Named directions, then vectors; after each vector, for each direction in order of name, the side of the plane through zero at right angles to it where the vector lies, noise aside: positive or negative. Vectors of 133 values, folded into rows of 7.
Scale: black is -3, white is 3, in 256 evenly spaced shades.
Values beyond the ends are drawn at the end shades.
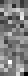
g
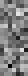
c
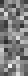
negative, positive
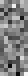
positive, negative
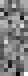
positive, negative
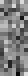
positive, negative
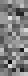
negative, negative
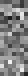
positive, positive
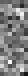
positive, positive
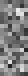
positive, positive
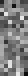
negative, positive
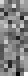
positive, negative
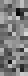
negative, negative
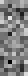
negative, negative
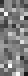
negative, positive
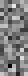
positive, negative
